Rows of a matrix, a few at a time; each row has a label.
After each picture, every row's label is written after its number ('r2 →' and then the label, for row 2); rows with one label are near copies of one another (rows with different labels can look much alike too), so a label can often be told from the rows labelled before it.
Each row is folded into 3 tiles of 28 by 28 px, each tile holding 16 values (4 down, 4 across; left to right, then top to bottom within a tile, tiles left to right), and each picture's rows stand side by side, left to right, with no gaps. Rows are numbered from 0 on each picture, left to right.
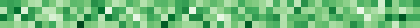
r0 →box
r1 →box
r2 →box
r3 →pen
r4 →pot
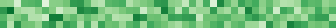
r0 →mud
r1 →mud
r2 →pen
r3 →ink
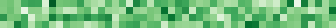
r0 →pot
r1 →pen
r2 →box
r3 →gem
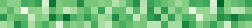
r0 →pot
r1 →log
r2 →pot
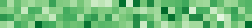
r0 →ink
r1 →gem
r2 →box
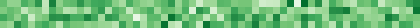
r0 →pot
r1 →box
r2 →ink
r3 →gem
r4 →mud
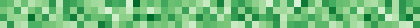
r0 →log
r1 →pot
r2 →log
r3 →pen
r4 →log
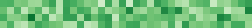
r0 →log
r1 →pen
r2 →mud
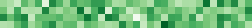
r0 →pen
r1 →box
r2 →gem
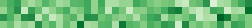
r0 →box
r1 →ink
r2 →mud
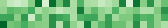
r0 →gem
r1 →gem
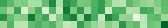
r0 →log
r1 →box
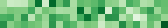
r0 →gem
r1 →box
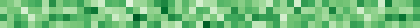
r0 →pot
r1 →mud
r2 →ink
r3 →pen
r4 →pot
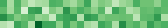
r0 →ink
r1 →ink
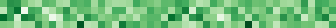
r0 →box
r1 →ink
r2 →box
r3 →log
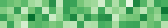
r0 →log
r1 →pen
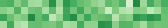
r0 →log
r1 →pot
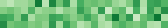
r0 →gem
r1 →log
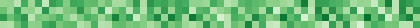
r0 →pen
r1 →log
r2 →box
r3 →log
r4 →log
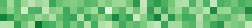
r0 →ink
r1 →log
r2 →pen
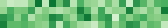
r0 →gem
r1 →pen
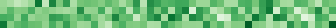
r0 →gem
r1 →log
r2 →box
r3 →box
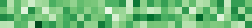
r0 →ink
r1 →pot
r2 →log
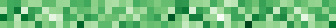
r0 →box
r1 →ink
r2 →box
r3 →box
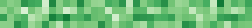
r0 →pot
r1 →pot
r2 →pot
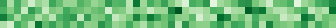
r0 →ink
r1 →pot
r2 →mud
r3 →mud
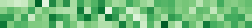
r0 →gem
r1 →box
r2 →ink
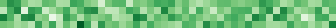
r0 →box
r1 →mud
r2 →ink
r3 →box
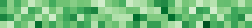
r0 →ink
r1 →mud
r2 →ink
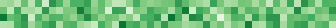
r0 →pen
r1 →ink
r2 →box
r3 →pen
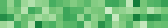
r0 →ink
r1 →pot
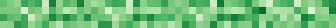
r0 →pot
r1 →pot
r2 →pot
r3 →mud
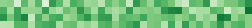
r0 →pen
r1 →pen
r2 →mud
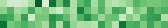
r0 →gem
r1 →ink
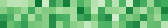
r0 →gem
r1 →pen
